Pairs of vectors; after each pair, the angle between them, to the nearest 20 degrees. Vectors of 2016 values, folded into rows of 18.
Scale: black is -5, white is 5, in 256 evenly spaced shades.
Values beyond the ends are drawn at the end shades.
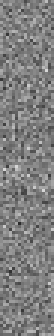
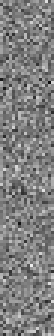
40 degrees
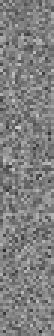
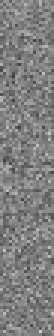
160 degrees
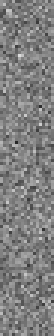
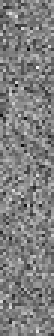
60 degrees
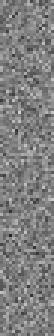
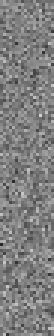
80 degrees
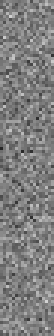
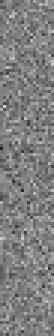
40 degrees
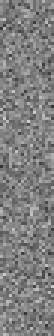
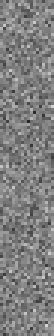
160 degrees
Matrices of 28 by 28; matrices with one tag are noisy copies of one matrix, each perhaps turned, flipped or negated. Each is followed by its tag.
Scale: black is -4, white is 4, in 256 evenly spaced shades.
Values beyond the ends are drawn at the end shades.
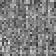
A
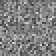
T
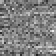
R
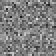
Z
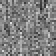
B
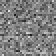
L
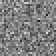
L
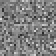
T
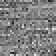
A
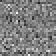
Z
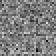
L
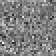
T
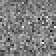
T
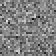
L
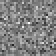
T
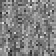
B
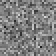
L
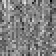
R
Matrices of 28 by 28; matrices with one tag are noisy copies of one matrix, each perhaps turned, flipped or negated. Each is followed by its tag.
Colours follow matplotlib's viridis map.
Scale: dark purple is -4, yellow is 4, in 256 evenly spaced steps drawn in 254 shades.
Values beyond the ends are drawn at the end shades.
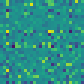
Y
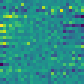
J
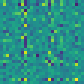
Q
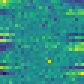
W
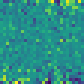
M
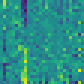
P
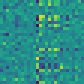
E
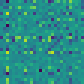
Y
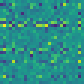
Q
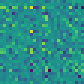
Y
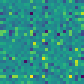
Y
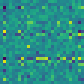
Q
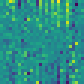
J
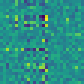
E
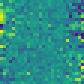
M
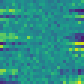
W
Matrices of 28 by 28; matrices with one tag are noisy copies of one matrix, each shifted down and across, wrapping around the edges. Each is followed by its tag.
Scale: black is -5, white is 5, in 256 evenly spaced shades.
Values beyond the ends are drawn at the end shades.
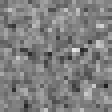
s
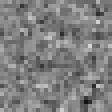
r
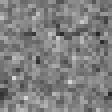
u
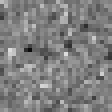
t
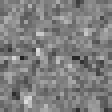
s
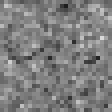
u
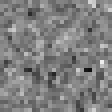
s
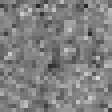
u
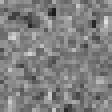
t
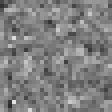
r
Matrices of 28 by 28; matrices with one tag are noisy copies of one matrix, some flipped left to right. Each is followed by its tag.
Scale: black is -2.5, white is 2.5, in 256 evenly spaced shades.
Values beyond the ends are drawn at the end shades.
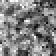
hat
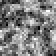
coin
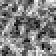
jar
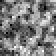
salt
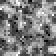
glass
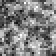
coin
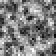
salt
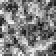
salt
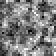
salt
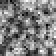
hat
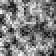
salt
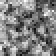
hat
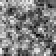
hat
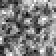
hat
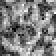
salt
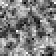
jar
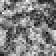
coin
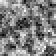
jar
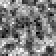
jar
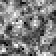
glass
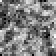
coin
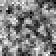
hat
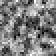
jar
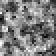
salt
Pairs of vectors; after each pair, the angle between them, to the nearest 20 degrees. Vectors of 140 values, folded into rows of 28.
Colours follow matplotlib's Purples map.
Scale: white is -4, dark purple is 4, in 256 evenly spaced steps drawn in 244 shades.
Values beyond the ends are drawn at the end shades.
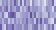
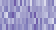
20 degrees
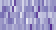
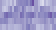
120 degrees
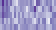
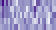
20 degrees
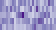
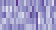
120 degrees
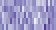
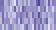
140 degrees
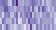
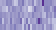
120 degrees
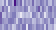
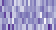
120 degrees
